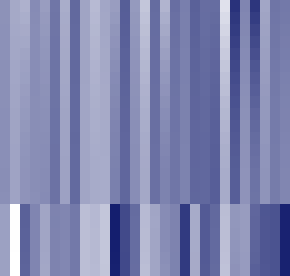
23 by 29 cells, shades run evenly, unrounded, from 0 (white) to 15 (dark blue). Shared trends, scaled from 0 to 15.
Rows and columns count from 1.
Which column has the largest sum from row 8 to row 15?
24
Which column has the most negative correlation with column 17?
26
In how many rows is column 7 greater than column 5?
6
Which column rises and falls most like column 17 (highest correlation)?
23
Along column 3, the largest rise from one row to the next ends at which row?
18
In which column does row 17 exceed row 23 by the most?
2
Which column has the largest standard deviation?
12
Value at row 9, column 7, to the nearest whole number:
6
